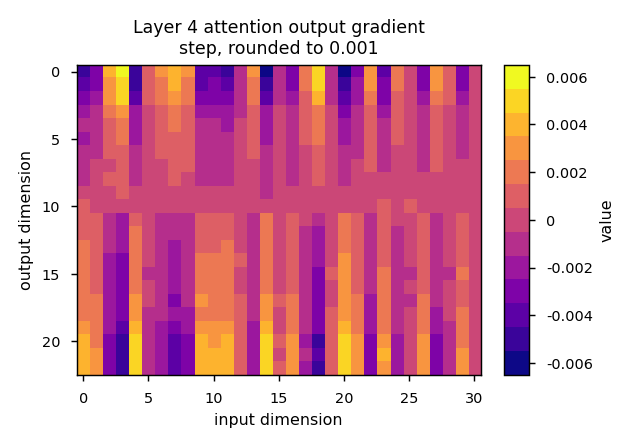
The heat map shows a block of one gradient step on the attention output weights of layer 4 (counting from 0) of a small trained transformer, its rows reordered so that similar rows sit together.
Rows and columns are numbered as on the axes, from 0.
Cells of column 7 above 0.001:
5
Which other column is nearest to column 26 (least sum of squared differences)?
16
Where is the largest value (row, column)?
0, 3
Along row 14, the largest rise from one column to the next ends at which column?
4
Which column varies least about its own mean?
30
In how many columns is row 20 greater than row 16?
16
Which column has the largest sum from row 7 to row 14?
20
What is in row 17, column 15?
0.001
